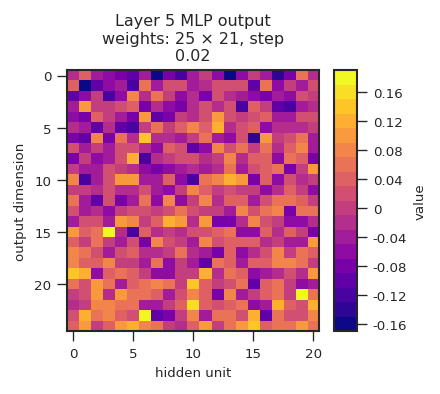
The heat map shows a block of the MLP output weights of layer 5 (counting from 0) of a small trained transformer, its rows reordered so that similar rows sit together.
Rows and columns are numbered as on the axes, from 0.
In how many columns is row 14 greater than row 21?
6
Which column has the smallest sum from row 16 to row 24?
8
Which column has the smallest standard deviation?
9
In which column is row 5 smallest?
5
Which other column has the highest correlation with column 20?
17
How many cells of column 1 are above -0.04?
15
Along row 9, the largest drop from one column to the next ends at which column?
18
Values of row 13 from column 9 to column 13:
0.06 0.02 0 0 -0.04
